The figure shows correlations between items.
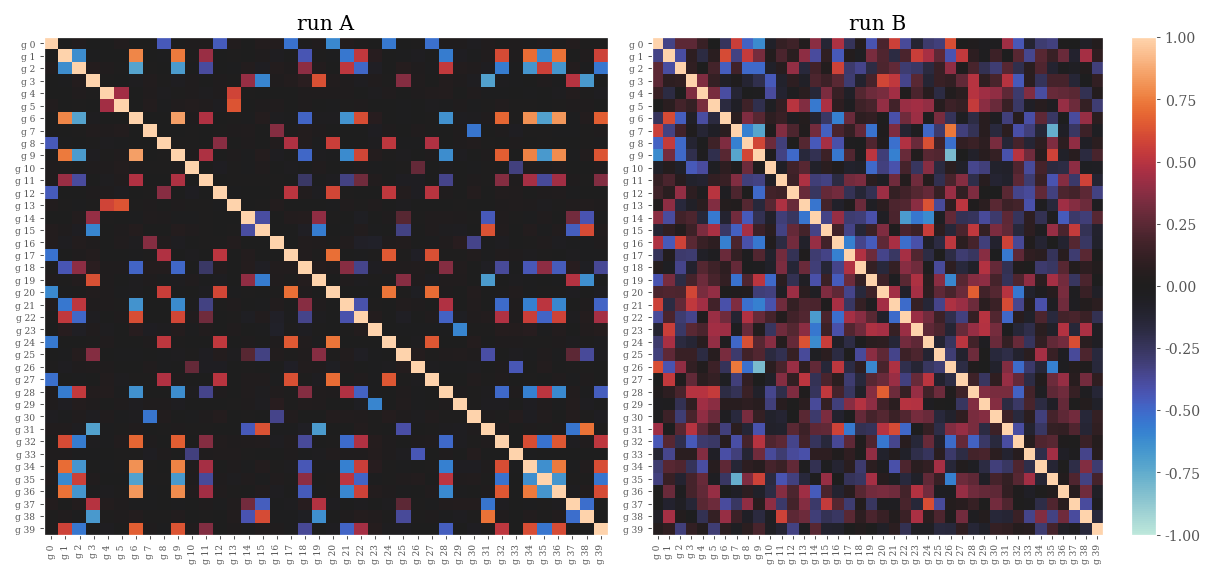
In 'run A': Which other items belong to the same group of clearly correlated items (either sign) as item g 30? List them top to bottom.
g 7, g 16
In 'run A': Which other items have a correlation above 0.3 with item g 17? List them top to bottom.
g 8, g 12, g 20, g 24, g 27
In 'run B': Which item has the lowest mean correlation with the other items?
g 14
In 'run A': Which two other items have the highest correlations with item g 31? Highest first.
g 38, g 15
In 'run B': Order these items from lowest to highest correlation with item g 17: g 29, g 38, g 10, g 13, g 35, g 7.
g 35, g 10, g 13, g 7, g 38, g 29
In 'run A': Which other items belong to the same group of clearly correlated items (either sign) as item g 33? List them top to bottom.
g 10, g 26
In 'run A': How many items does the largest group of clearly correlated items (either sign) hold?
14
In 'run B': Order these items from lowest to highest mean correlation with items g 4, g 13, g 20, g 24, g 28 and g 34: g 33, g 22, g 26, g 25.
g 33, g 26, g 25, g 22
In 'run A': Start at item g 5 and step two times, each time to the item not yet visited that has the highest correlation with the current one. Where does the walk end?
g 4
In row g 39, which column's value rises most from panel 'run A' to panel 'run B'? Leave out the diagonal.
g 35
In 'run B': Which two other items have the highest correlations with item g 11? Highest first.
g 38, g 13
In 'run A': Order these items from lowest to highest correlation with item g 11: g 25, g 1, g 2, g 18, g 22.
g 2, g 18, g 25, g 22, g 1
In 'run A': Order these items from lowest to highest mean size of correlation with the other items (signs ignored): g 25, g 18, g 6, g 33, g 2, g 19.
g 33, g 25, g 19, g 18, g 2, g 6
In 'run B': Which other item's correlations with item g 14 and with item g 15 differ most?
g 24
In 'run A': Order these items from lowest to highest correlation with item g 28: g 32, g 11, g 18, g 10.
g 32, g 11, g 10, g 18
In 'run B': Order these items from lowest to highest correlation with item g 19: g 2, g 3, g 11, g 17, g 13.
g 2, g 13, g 11, g 3, g 17
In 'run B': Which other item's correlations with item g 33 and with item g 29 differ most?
g 23
